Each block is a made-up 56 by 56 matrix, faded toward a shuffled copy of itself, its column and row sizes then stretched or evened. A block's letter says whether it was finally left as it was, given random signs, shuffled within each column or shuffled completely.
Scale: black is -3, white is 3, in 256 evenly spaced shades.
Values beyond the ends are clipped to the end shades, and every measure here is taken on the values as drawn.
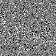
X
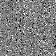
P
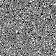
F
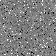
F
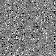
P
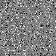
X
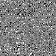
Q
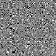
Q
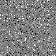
X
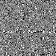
X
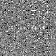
Q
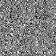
Q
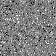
F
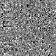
Q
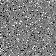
F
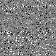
X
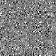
Q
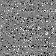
X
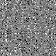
Q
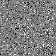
X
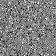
F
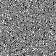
F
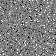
F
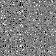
X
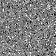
P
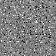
X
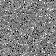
F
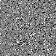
X
